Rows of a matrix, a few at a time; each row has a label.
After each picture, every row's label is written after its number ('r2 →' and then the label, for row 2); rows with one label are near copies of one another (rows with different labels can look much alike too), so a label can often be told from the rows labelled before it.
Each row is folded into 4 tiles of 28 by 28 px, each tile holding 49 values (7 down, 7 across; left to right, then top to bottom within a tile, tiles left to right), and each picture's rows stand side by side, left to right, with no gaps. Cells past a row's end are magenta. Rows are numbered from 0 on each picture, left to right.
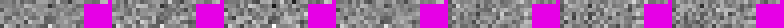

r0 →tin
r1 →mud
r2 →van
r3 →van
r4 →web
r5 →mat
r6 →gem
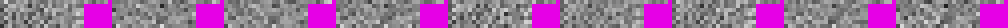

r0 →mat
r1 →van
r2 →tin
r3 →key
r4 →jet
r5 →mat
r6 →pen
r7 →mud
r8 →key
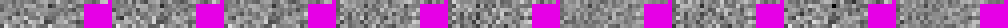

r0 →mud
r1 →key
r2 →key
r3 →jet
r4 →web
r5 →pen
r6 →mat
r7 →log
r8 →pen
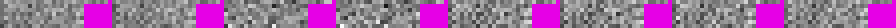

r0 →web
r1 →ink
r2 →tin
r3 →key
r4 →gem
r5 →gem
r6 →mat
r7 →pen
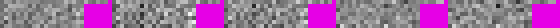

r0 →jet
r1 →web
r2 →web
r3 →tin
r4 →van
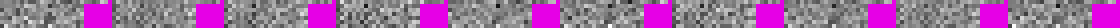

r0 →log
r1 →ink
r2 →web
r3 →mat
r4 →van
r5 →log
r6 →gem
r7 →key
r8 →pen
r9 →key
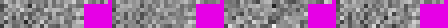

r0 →ink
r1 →mat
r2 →key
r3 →jet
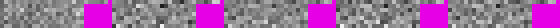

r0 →ink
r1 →tin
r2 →key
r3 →key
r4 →log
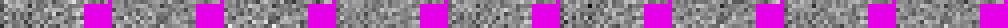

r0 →web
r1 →mud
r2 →log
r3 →web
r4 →jet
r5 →pen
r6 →log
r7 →mat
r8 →log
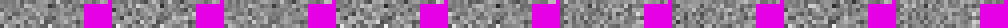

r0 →tin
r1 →van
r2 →mud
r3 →key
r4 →tin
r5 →ink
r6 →jet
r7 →tin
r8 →pen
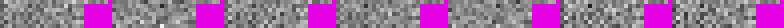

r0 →mat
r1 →van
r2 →jet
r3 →web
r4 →van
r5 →mat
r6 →mat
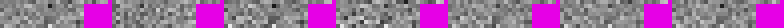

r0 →van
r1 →jet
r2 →van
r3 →log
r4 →mud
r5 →tin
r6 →key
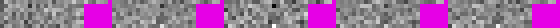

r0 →web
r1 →log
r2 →van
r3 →log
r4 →log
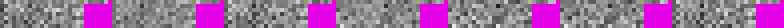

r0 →ink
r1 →pen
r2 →gem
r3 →key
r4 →mud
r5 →key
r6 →web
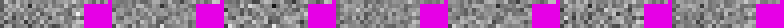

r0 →ink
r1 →tin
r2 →van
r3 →ink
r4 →log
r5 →mat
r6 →web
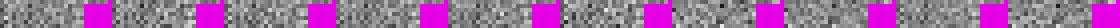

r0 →mat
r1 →pen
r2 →ink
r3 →pen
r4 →web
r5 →mat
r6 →van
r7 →van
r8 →ink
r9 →log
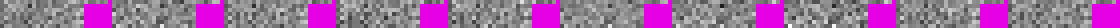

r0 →web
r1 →tin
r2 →jet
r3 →gem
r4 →jet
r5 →tin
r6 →key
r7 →key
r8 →ink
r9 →mat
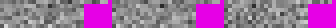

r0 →log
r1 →van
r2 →gem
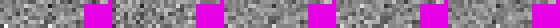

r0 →log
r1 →mat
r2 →tin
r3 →mud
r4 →van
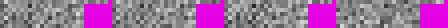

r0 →jet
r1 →pen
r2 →gem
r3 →mud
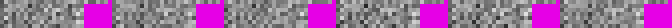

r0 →jet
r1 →web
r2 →pen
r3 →mat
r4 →web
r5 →web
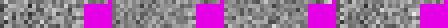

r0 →mat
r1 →pen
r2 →log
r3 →ink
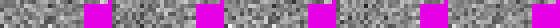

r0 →tin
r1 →web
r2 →log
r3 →pen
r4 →log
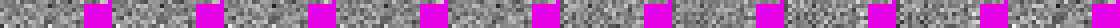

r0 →tin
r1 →key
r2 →key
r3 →mud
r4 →van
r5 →mat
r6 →ink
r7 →ink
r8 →ink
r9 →mud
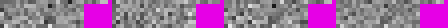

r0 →van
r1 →jet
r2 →mud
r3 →key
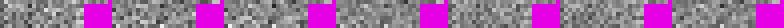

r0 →web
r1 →log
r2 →van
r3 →tin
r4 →mat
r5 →gem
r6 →tin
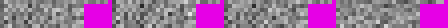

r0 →jet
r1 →jet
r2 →mat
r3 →log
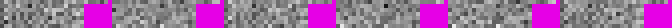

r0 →pen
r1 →van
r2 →mat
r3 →key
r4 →log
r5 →gem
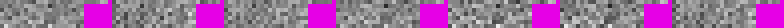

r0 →key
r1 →jet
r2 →pen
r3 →mud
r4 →log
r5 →key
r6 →web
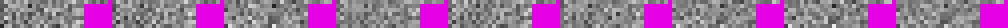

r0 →mat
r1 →ink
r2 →mud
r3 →web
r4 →pen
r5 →jet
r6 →log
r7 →tin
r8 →mud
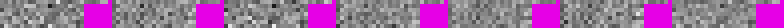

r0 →mud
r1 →jet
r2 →van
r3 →mat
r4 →pen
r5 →pen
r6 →mud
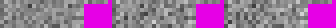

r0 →pen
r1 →mat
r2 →ink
